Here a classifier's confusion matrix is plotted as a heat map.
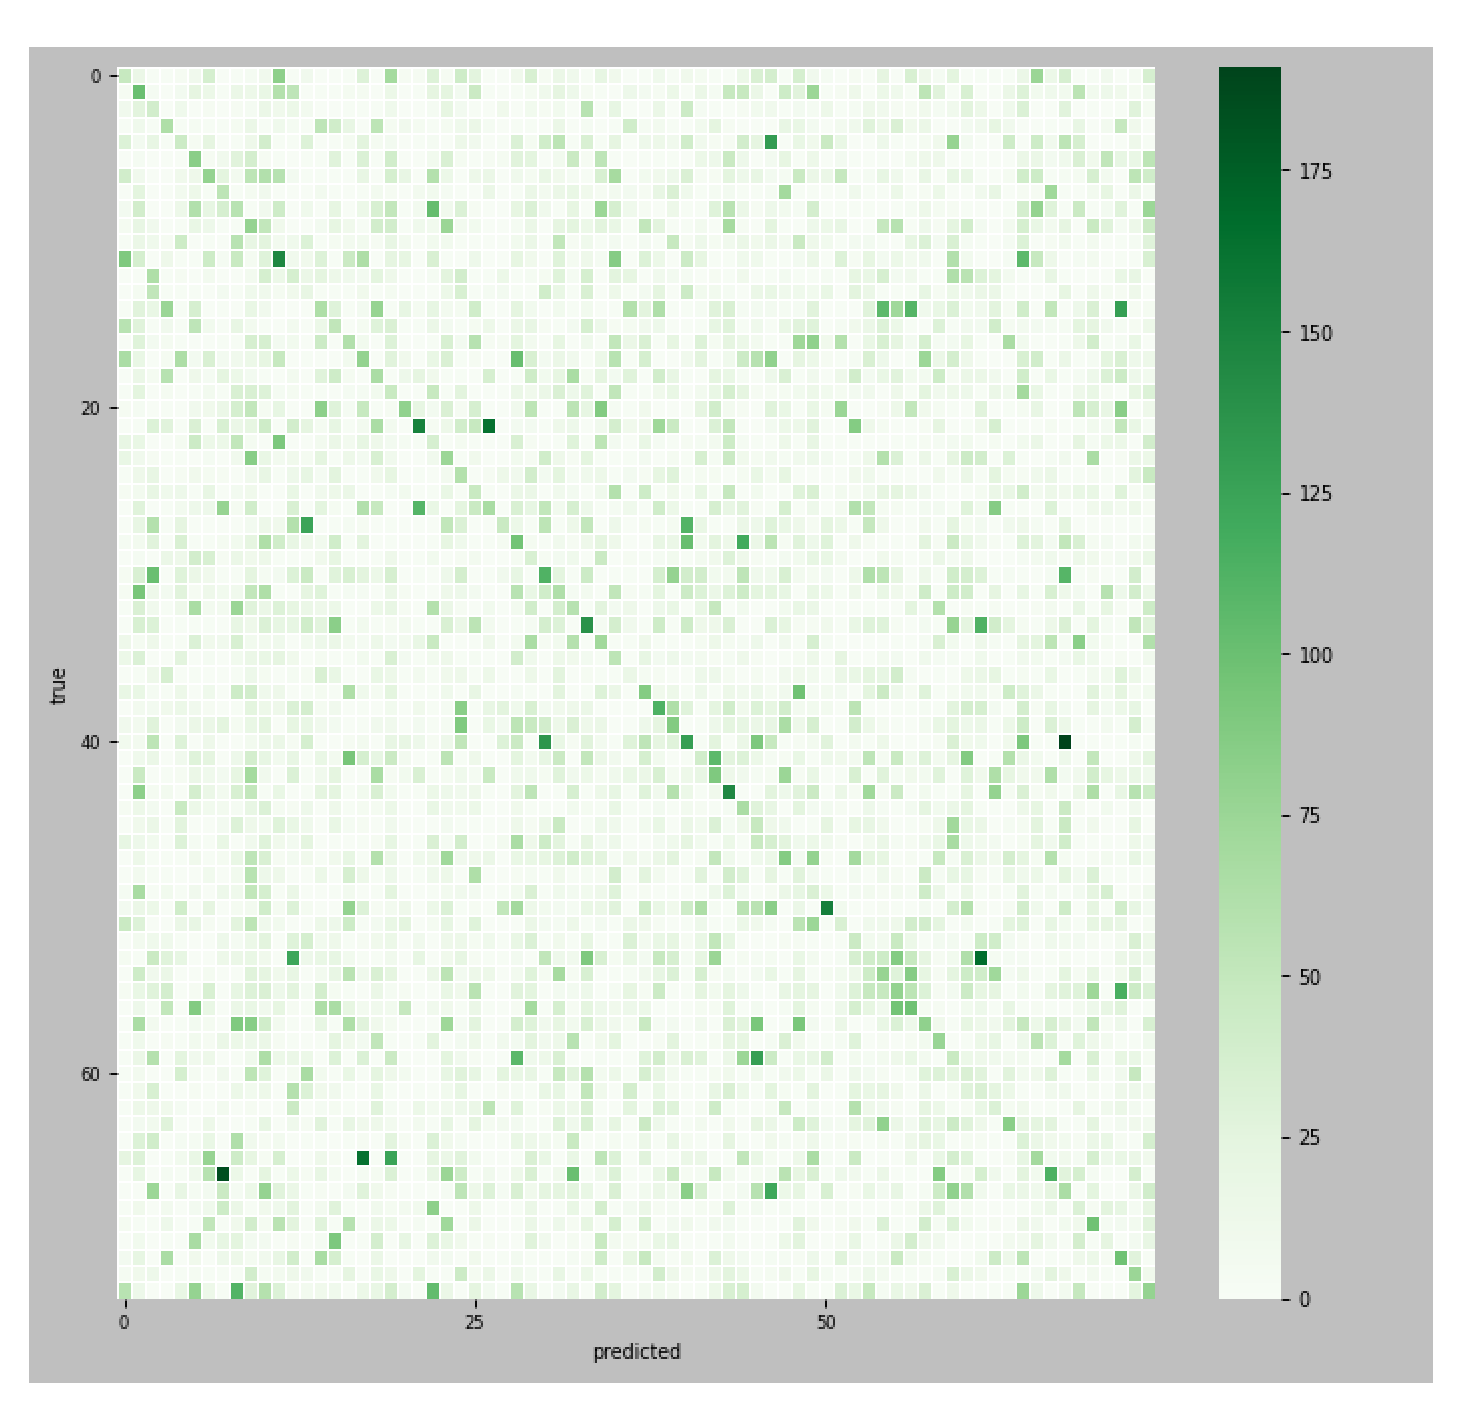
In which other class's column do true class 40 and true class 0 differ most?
67
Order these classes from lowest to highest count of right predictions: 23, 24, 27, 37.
27, 24, 23, 37
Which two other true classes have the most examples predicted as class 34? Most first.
20, 8
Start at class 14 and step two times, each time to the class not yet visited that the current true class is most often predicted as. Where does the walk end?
3
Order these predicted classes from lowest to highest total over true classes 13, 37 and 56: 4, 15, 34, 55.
4, 34, 15, 55
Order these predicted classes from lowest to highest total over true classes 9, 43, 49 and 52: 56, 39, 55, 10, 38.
56, 38, 39, 10, 55
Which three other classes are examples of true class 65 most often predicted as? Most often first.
17, 19, 6
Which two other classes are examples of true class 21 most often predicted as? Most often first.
26, 52
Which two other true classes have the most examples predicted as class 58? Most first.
66, 32
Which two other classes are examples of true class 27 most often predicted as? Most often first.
13, 40
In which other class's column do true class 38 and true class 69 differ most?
24
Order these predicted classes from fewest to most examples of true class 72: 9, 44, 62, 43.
62, 44, 43, 9
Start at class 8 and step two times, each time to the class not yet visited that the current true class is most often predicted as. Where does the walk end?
11
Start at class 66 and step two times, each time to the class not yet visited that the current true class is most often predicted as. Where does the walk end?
47
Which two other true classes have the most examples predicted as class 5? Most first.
56, 73
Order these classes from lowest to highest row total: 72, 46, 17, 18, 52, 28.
72, 52, 46, 18, 28, 17
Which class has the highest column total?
9
